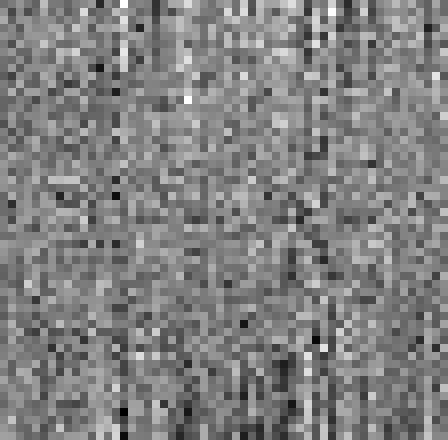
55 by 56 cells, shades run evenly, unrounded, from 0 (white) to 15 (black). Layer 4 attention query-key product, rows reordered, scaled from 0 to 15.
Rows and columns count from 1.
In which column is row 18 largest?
41
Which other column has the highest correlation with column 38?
26
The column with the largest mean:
15
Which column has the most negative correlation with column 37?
39
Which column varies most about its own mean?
16
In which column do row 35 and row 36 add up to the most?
37
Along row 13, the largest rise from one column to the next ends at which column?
25
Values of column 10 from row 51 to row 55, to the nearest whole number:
11 8 8 8 6
